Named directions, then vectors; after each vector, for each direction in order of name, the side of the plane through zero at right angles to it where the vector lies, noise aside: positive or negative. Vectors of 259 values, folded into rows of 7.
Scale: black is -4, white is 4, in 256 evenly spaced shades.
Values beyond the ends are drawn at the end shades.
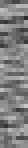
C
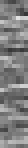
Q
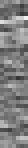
negative, positive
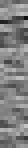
positive, negative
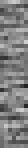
negative, negative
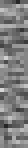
positive, positive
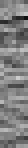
positive, negative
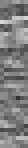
negative, positive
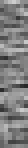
negative, negative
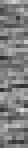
negative, negative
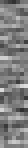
positive, positive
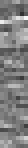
negative, positive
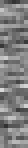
positive, positive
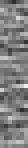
positive, positive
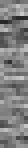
positive, negative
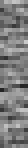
negative, negative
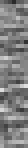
positive, positive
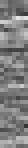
negative, positive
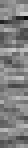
positive, negative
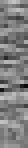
negative, negative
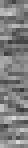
positive, positive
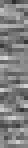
positive, positive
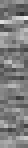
negative, positive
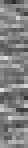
positive, positive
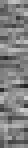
negative, negative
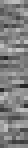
negative, negative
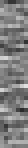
positive, positive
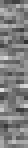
positive, positive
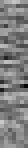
negative, negative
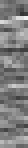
negative, positive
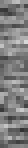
negative, negative
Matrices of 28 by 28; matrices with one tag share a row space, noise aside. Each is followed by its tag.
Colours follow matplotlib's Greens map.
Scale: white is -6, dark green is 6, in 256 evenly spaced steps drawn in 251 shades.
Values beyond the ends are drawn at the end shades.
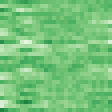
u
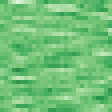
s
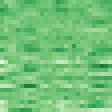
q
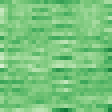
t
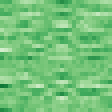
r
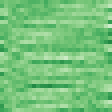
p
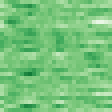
q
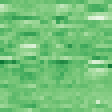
q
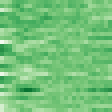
u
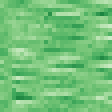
s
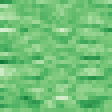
r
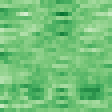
r
